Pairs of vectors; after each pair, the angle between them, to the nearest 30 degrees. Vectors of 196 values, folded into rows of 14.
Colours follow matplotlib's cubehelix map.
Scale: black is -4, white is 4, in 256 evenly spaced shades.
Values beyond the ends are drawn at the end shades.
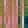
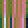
60 degrees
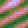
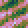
150 degrees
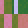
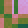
150 degrees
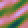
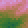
60 degrees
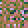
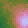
90 degrees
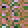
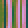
90 degrees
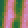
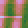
150 degrees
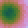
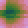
30 degrees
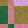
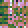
60 degrees
